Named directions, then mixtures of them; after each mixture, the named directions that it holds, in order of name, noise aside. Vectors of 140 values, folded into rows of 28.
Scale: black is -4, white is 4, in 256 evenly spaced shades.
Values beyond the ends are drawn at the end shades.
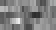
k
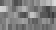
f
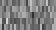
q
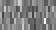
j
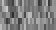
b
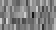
q.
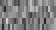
b, j, q.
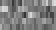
b, f.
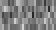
b, j, k.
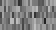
j, k.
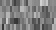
f, k, q.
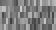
f, j, q.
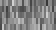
b, f, q.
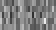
b, j, q.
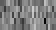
j.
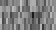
j, k, q.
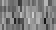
b, j, k.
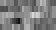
k.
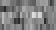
j, k.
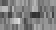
k.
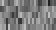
b, f.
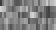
f.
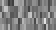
b, j.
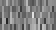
j, q.
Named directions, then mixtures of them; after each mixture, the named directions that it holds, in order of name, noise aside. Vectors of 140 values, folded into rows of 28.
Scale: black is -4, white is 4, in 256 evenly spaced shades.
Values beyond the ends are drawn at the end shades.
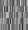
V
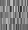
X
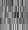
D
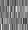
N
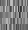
X.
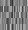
V, X.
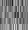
D.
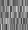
N, X.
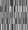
N, X.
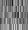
D.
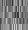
D.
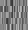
V, X.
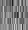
D, V.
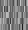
V.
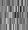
D, X.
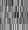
D.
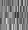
D, X.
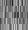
D.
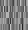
V.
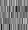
N.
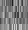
D.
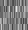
N, V.
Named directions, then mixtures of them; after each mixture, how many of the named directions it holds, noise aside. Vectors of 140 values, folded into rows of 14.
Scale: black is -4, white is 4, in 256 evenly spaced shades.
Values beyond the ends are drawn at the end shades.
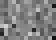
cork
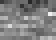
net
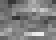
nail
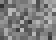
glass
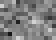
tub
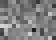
two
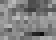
two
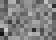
three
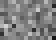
one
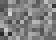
three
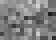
three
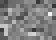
four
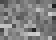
three
